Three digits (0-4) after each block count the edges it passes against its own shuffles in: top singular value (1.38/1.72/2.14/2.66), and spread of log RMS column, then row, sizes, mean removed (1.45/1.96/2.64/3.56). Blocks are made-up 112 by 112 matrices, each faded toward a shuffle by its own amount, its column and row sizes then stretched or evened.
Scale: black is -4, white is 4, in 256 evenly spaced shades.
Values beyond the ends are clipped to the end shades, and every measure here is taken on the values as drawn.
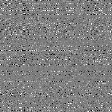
3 1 4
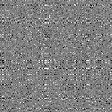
4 1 3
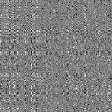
4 3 2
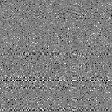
4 0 3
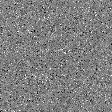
0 0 1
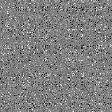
3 2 2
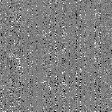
2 4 1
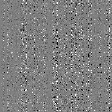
2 4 2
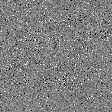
1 0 1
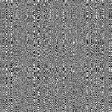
4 4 2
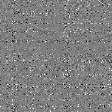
0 2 3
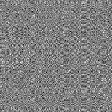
4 0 1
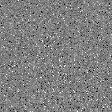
2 1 0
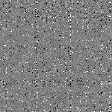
2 3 2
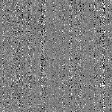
0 4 2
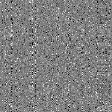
3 3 0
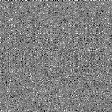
3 0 2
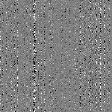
3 4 0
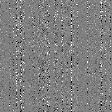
1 4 0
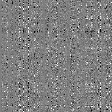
3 4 1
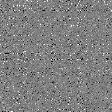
1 2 3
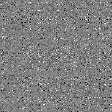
0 2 3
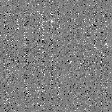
2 3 2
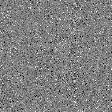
1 2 0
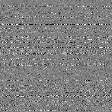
3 0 4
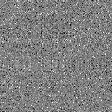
3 0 1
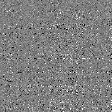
0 2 3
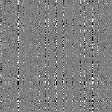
4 4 2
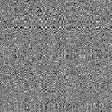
4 1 3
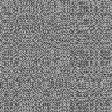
4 0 1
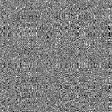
4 3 1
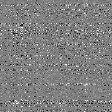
1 2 4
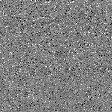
2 0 1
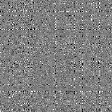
3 3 3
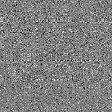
3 0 2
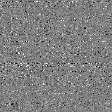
2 0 3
